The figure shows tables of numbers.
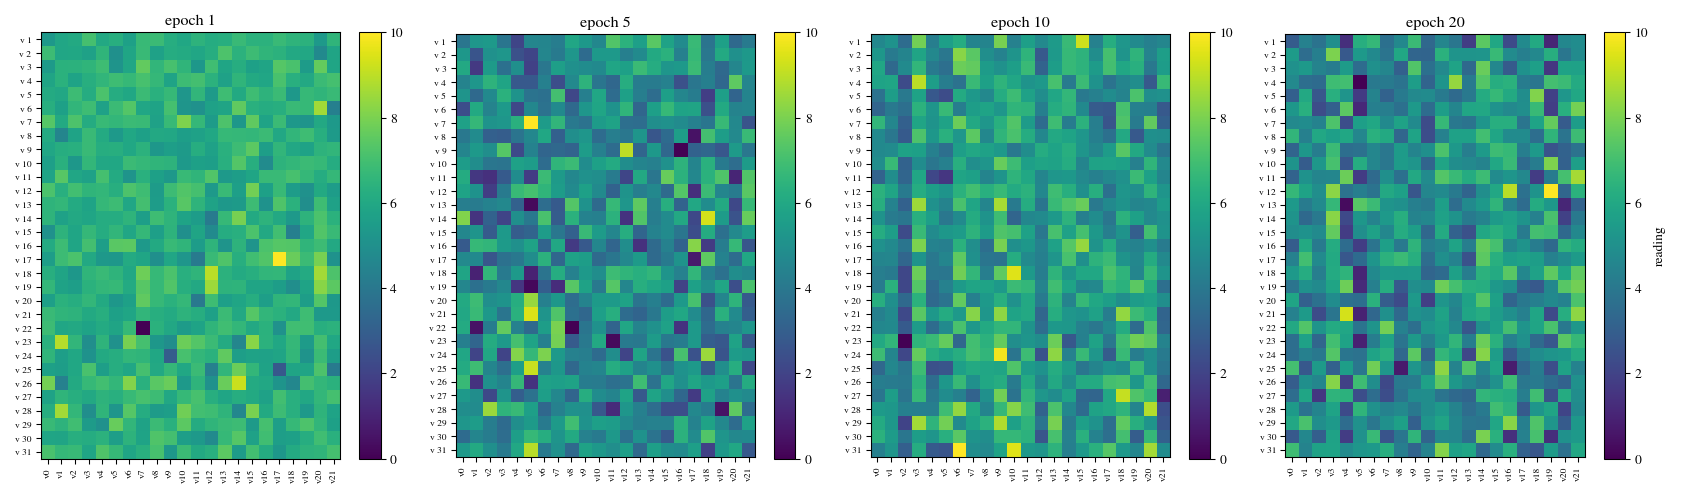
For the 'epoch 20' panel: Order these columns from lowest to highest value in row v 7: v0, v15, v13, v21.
v13, v0, v21, v15
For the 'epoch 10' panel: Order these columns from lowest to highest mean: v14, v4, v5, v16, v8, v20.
v4, v5, v16, v8, v14, v20
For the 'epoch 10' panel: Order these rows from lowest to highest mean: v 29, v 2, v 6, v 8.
v 6, v 8, v 2, v 29
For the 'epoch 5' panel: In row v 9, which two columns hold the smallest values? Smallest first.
v16, v4
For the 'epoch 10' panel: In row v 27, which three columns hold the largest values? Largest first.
v18, v9, v19
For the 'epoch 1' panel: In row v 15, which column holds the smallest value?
v18
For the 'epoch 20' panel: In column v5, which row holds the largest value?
v 13
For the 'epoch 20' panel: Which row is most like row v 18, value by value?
v 4
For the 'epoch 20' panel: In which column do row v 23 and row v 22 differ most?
v19
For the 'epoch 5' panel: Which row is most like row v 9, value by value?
v 4
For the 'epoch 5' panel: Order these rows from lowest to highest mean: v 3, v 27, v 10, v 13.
v 27, v 13, v 3, v 10
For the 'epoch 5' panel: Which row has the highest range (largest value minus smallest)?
v 9
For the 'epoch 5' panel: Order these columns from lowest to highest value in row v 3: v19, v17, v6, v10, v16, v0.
v19, v6, v10, v16, v0, v17
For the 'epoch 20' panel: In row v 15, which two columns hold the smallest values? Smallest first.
v4, v13
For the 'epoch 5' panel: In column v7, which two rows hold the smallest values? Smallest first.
v 19, v 4
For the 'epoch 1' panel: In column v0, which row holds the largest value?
v 26
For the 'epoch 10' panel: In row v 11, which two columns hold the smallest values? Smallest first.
v5, v4
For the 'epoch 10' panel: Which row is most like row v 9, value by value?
v 14
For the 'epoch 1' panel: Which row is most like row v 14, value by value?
v 30
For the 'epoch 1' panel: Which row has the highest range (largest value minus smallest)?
v 22
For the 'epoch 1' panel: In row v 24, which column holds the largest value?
v13
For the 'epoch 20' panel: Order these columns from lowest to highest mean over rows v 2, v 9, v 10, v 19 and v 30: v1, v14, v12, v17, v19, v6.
v17, v1, v19, v6, v12, v14
